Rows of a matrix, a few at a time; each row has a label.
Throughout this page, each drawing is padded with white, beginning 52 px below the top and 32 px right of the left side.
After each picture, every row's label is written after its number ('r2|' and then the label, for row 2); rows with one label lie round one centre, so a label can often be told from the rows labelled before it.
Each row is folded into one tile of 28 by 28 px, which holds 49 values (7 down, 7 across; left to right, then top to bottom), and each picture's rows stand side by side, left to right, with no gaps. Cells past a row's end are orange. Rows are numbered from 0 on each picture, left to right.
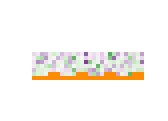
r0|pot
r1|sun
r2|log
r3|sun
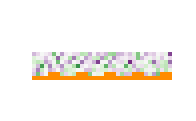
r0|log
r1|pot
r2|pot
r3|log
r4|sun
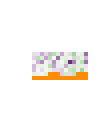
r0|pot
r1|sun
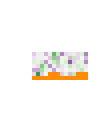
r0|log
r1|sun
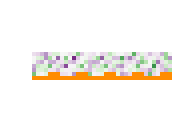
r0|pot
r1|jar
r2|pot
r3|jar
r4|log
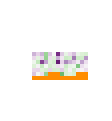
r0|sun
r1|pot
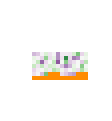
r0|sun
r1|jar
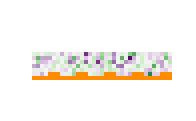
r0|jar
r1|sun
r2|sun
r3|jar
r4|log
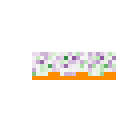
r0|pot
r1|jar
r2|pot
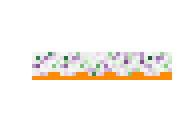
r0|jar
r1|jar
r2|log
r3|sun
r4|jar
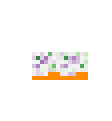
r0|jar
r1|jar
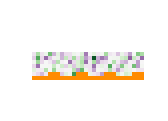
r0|jar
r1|sun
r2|jar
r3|pot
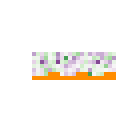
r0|sun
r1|jar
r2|pot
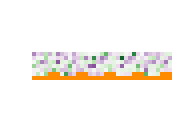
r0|sun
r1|log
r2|jar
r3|jar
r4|pot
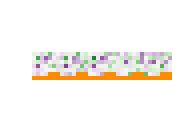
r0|jar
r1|jar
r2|jar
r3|sun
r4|pot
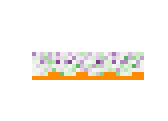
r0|sun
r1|pot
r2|sun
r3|pot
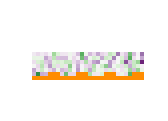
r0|log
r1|log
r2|pot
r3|sun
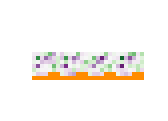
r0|jar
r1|jar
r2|jar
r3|jar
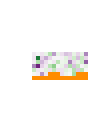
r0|jar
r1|sun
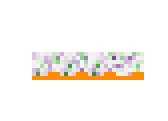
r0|log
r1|log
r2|log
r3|jar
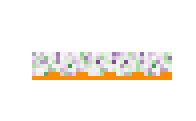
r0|sun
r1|log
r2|sun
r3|sun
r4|log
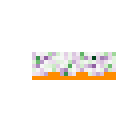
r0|jar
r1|log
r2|jar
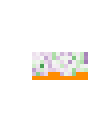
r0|log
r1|sun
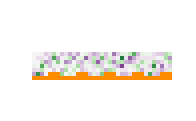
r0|log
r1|pot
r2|sun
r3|jar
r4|log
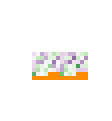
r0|pot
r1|pot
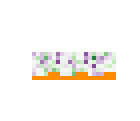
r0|sun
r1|sun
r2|jar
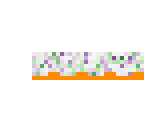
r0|log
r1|sun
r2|log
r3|jar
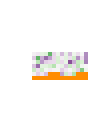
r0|jar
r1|sun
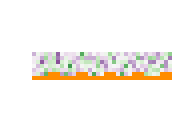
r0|sun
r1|log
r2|log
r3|log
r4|pot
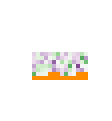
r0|pot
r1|log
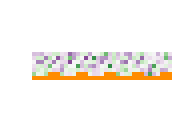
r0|pot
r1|pot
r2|jar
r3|pot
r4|log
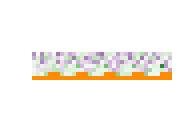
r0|sun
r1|pot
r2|pot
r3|pot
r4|pot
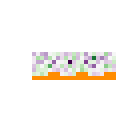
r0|pot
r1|sun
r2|jar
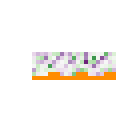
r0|pot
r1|sun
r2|jar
